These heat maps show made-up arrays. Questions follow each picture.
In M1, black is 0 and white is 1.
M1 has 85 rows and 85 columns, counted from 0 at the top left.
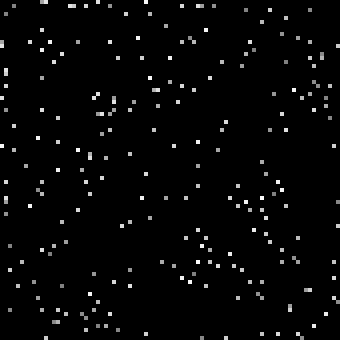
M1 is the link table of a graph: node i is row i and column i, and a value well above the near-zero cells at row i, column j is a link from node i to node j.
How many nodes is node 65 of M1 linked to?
7
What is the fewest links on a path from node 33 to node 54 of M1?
7
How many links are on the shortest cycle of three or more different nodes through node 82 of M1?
7
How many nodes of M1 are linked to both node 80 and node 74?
0
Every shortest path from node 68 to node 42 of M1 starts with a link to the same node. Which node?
node 23
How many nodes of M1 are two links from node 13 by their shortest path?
5
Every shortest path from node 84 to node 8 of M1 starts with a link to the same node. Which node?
node 75
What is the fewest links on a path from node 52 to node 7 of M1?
3
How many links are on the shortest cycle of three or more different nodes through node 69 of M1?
6
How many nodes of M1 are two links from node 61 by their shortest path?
6
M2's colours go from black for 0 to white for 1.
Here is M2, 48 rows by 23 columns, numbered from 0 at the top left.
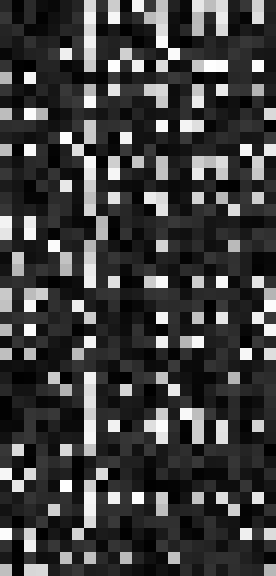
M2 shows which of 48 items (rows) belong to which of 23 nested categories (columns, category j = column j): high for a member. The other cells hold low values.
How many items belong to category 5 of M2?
9
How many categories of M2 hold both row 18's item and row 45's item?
1
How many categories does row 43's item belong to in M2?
1
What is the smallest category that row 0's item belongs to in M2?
17
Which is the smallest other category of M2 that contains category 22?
0
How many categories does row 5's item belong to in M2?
8
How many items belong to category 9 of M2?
10
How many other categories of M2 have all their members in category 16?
7
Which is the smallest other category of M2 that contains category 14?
10
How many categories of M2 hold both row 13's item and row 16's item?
6
